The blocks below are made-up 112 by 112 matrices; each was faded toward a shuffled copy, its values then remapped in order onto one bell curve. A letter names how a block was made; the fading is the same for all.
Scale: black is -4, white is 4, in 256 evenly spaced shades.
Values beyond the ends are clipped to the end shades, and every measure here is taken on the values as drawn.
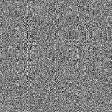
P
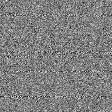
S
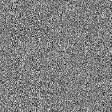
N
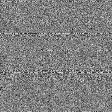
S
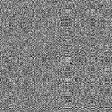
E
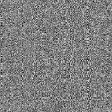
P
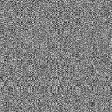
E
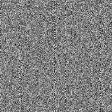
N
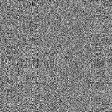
P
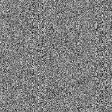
N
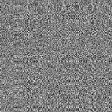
E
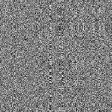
P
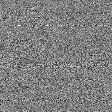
S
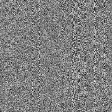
N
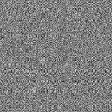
E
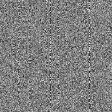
N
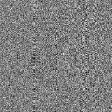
P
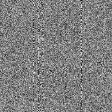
N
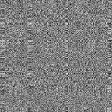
E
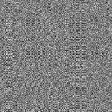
E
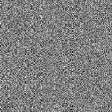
P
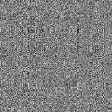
P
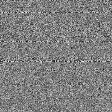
S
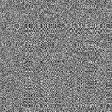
E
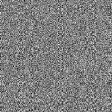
P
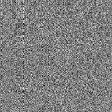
P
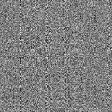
P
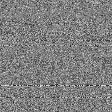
S
